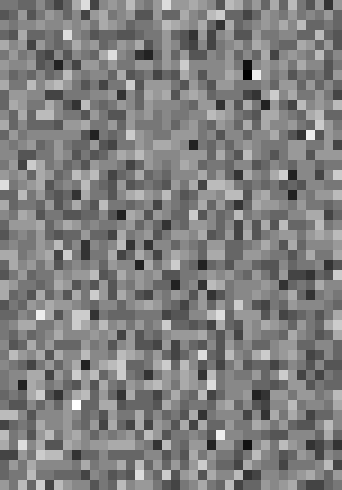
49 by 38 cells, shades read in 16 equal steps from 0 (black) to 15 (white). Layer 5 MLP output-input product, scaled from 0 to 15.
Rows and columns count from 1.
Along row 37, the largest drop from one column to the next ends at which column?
10
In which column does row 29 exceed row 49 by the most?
36
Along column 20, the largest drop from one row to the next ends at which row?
28
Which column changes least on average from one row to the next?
26
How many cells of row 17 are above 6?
27
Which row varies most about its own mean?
45
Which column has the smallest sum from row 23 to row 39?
35
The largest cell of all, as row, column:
41, 9
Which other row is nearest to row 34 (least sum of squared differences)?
3
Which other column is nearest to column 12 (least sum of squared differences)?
34
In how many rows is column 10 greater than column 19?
16
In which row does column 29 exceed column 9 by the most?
46
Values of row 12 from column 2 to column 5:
6 10 6 11
